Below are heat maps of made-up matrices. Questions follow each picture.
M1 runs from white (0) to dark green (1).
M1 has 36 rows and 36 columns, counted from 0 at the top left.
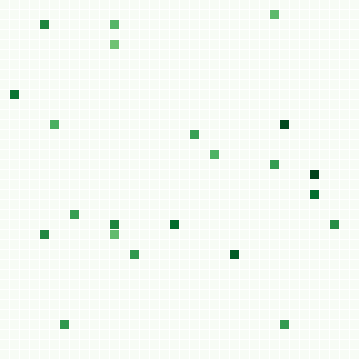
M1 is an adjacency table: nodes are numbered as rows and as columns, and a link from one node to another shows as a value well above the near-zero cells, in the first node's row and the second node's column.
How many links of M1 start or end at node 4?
3
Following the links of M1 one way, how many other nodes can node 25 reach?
6
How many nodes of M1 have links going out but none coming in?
8
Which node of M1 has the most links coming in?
node 11
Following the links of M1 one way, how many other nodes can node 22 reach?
4
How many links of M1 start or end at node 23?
3
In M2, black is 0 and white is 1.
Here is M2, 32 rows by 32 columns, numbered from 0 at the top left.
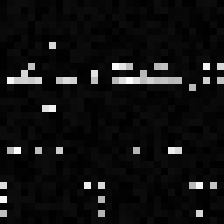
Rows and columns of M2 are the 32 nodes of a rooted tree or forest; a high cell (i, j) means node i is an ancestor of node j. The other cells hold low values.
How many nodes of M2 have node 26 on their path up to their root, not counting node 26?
6
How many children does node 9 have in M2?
8
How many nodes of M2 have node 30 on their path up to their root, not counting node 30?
3
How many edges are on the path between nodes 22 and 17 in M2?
2
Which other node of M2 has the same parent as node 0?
14
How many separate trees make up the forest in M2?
3
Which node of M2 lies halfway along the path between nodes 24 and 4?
11
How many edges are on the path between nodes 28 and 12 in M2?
3
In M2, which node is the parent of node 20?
10
